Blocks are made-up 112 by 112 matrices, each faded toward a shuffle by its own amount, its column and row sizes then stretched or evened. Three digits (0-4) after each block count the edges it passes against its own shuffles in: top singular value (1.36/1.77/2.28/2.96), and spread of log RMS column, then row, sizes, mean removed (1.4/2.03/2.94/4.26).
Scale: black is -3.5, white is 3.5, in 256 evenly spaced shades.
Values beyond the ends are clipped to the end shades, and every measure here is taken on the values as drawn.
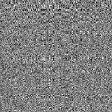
3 2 2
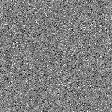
2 0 0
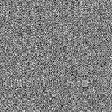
3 0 0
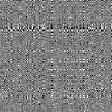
4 3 3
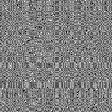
4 0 0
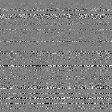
3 1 4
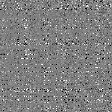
0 2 3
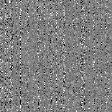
1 3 0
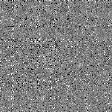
2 2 2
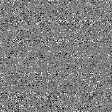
1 1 3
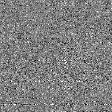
0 1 3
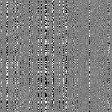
4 4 2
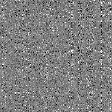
2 3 1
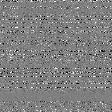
1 1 4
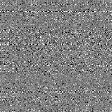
3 1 3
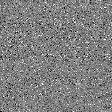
1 0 2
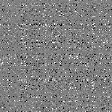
2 2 3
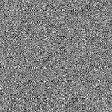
3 0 2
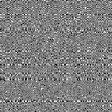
4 1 3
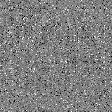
2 0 1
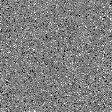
0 2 0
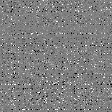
0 2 3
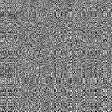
4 3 2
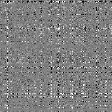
3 3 3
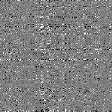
3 2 3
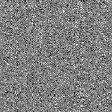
2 2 0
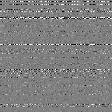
4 0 4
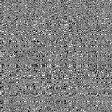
3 1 3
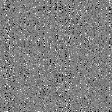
2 3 0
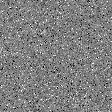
0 0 0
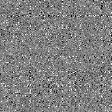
2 2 2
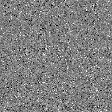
1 1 1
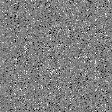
0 2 0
